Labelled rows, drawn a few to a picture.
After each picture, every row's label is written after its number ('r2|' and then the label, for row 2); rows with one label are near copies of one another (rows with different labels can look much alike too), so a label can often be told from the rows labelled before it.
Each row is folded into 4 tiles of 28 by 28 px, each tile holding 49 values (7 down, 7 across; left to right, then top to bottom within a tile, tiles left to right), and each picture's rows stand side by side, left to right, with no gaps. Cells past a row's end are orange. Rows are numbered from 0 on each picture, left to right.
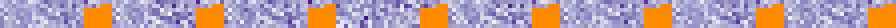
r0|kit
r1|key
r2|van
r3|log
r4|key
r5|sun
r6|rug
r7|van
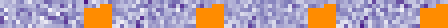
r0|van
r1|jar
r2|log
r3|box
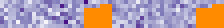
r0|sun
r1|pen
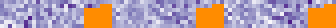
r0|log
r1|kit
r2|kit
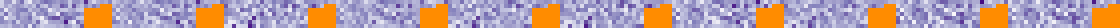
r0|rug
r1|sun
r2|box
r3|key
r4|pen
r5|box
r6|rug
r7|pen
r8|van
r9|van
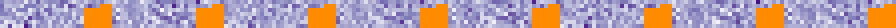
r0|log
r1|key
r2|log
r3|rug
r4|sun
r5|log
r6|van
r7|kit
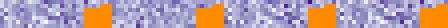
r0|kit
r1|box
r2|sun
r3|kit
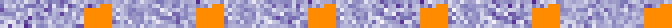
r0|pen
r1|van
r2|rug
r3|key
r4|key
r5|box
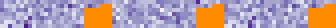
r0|pen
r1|van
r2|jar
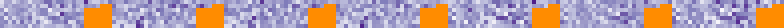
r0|key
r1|box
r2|jar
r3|log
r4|sun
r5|rug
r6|kit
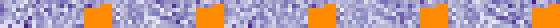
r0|box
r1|sun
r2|box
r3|kit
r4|sun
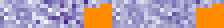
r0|kit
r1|kit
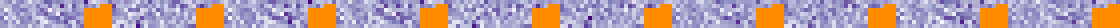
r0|key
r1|box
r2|van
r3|key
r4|box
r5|log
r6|sun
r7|log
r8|kit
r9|rug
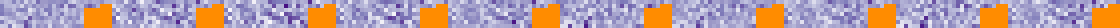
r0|log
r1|sun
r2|key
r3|sun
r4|rug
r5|box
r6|box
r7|kit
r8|log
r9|rug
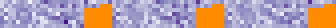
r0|rug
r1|kit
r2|key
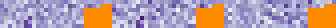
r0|pen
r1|pen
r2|key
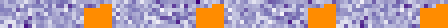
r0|pen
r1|rug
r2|sun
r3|pen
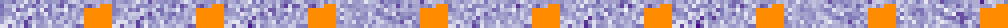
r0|box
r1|box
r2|box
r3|key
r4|pen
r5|pen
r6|pen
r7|kit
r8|van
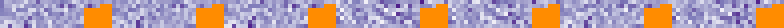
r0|box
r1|pen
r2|jar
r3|key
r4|sun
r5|jar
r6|kit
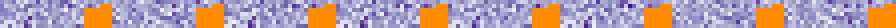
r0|pen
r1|sun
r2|jar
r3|log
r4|box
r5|jar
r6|rug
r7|kit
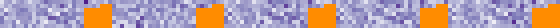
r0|van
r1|log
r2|key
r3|key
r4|kit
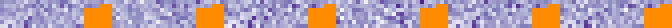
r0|pen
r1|kit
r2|jar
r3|van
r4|jar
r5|pen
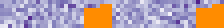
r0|log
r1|rug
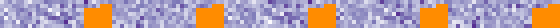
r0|van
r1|log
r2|kit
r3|kit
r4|pen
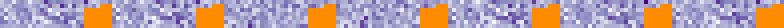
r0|key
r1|kit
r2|box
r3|pen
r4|sun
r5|van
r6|kit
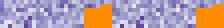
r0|box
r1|pen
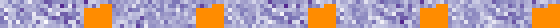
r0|sun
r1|box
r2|key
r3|kit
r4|kit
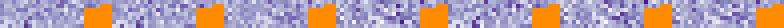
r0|box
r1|box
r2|kit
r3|sun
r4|jar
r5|kit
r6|sun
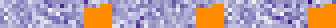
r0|key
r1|jar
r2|rug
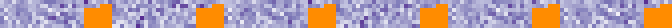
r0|van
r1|log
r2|van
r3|pen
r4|key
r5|van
